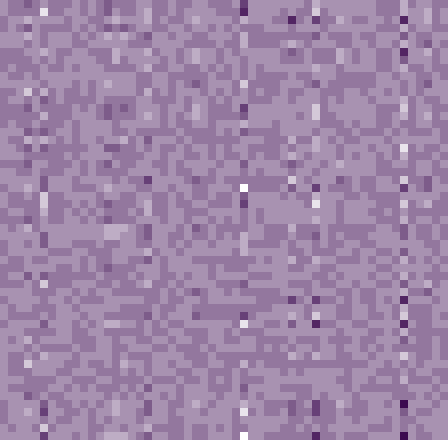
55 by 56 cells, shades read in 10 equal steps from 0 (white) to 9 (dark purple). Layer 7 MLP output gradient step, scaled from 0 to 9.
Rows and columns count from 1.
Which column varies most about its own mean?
51
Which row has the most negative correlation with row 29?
4
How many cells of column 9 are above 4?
23
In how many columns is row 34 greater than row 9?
13
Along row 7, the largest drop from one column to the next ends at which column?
52
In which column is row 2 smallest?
6
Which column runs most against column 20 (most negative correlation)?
19
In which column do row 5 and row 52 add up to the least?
31
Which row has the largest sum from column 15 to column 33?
40
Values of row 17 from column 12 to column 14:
4 4 4
